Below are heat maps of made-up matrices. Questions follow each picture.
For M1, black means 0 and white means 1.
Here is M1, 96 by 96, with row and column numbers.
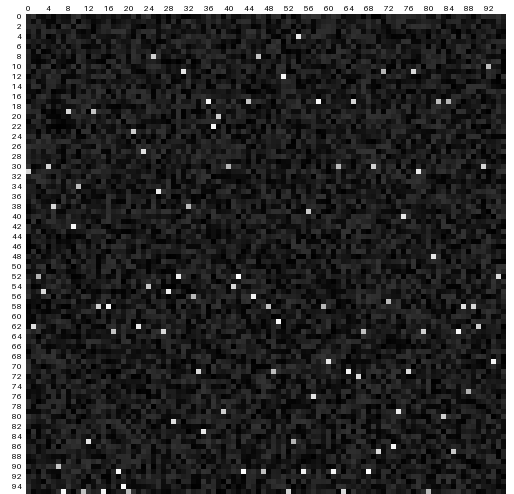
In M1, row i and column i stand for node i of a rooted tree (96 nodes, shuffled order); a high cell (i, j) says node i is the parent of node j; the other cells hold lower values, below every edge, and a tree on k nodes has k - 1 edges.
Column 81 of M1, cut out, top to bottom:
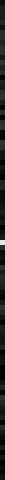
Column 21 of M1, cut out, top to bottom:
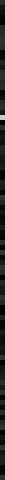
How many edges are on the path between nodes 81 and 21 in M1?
7
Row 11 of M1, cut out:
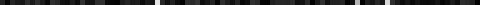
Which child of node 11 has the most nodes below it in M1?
71
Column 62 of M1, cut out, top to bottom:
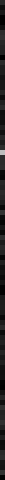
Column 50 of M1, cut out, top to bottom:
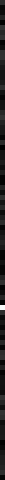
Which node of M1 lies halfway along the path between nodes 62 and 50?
91
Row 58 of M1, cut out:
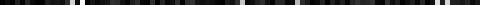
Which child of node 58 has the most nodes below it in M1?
87
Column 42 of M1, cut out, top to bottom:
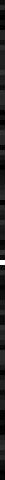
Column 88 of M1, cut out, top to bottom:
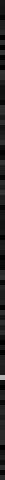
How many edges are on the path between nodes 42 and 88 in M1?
5
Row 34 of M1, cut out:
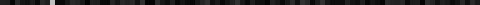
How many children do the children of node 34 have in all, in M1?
1
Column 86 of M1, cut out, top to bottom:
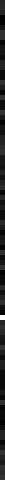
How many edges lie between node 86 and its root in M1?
2
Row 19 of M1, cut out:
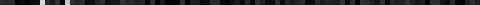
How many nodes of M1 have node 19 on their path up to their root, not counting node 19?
4
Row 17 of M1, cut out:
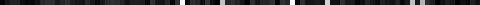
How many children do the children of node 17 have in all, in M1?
6
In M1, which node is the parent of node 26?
35
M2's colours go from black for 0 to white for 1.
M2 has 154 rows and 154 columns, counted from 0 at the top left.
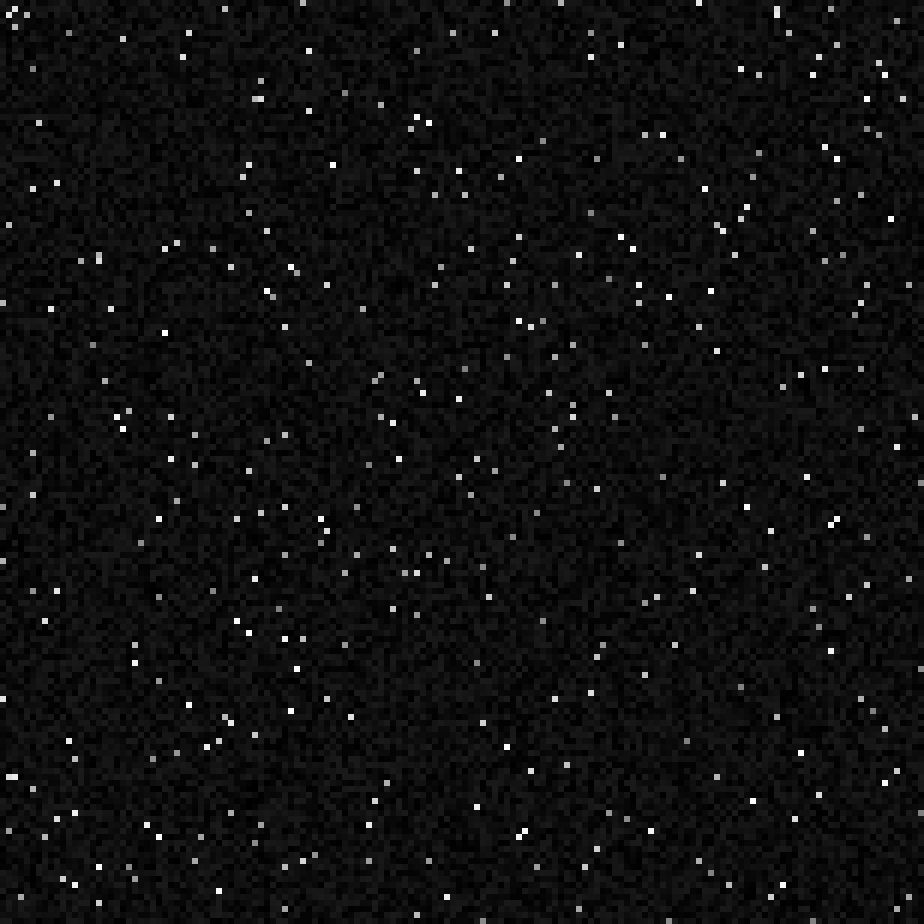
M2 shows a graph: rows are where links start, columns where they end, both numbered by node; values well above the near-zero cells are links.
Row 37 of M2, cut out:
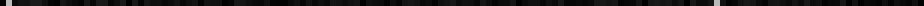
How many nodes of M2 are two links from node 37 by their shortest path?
4
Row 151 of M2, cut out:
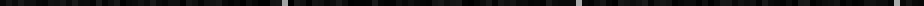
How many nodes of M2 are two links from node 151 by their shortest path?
10
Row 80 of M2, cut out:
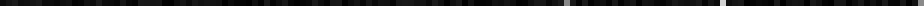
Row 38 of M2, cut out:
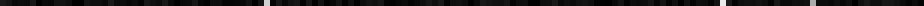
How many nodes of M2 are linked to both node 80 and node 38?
1
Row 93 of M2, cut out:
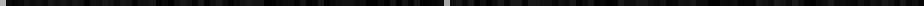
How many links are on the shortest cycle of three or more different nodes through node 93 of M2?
7
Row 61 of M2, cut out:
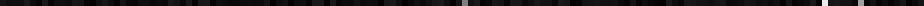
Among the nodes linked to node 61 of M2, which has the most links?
node 143
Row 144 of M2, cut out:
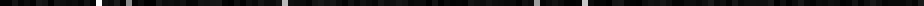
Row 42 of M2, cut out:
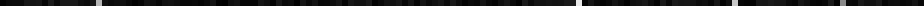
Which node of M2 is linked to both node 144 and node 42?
node 16
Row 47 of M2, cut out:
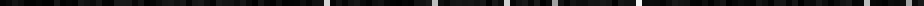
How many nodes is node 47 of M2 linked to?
7
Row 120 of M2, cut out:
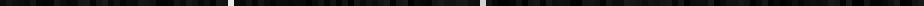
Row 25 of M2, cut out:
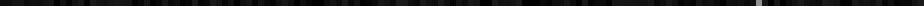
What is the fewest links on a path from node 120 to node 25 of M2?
5
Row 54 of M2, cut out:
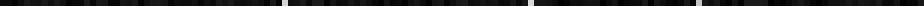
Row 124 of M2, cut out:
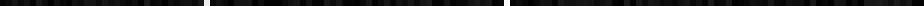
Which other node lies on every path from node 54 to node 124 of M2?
node 84
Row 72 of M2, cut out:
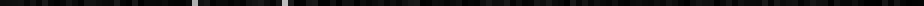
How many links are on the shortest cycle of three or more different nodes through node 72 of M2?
6
